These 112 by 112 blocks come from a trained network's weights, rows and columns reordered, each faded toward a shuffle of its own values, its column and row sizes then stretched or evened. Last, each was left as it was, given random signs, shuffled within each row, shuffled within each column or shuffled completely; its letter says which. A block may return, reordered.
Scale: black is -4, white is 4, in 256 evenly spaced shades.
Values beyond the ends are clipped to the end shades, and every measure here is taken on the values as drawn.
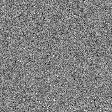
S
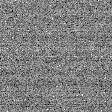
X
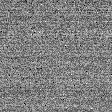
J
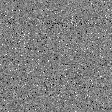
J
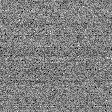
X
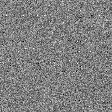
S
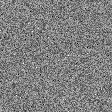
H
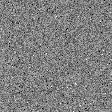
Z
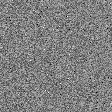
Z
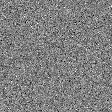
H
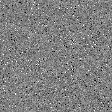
Z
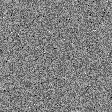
H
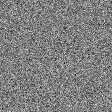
H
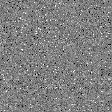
X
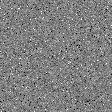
H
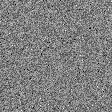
H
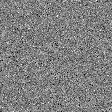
J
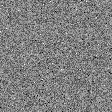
H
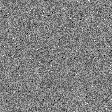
S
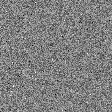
Z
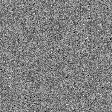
Z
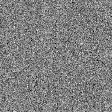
Z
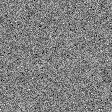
H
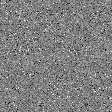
J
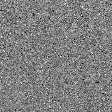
S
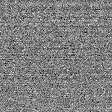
J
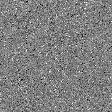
Z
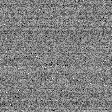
X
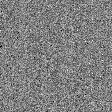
Z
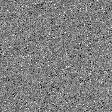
Z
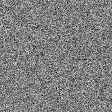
J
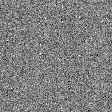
Z
